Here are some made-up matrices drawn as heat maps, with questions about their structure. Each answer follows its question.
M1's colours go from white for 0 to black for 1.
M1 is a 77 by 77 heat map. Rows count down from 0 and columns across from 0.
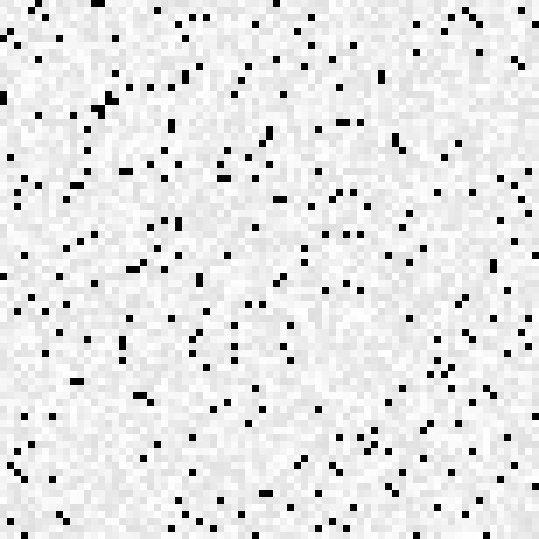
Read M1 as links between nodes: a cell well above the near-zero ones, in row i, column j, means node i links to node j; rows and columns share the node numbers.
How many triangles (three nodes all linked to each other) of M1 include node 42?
0
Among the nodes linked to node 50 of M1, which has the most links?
node 27
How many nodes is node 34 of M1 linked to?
2
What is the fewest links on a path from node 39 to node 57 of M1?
6
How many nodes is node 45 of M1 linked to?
5
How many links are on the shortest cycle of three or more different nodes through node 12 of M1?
3
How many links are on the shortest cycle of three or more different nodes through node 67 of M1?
3
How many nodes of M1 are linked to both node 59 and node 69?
1
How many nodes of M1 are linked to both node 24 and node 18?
2
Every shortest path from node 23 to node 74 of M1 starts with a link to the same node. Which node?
node 38
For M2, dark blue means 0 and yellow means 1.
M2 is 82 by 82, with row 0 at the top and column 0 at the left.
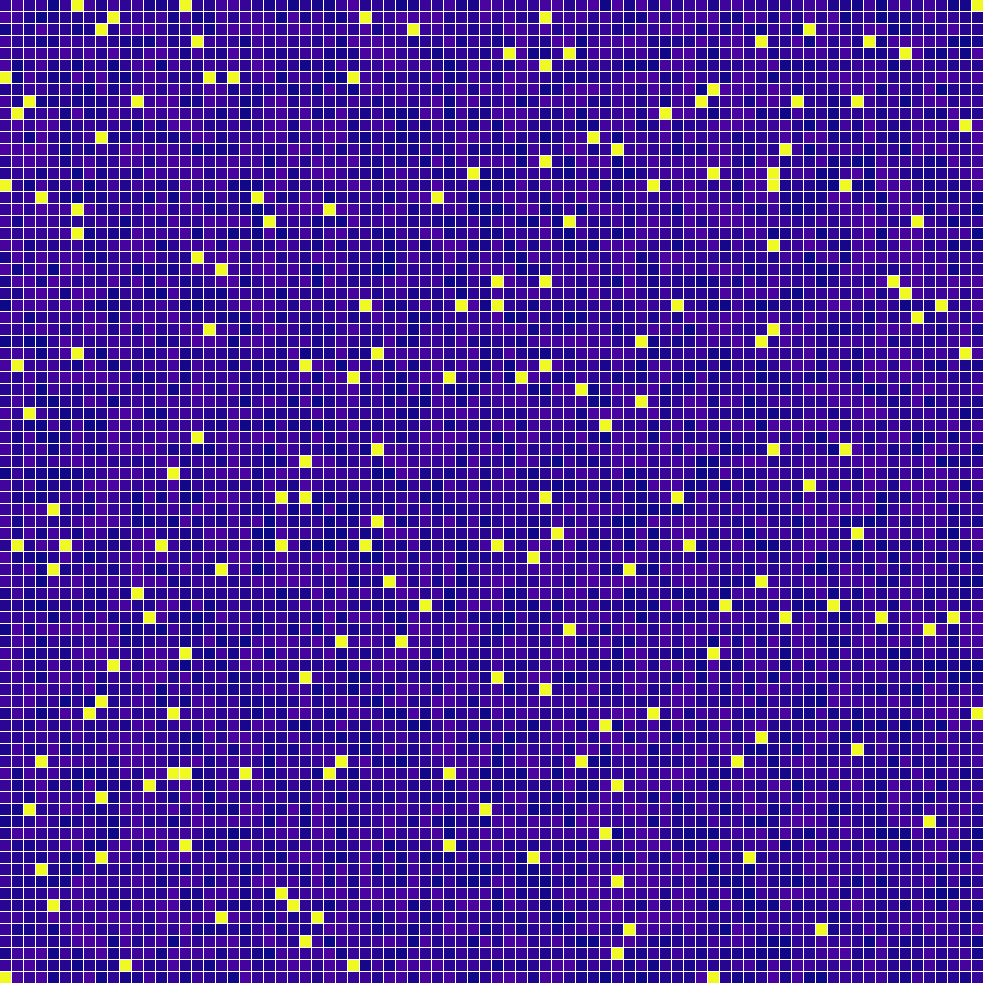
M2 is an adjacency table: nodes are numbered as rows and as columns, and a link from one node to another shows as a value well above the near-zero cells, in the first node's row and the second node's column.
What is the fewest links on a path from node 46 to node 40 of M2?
6
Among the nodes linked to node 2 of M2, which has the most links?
node 8
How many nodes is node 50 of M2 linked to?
3
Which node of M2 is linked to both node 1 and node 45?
node 30
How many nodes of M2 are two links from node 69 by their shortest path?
2
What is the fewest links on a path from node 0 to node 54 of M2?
2
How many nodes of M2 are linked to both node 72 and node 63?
1
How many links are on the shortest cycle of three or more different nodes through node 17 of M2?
6
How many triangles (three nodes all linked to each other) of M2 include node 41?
2
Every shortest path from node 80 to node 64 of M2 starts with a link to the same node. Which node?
node 29
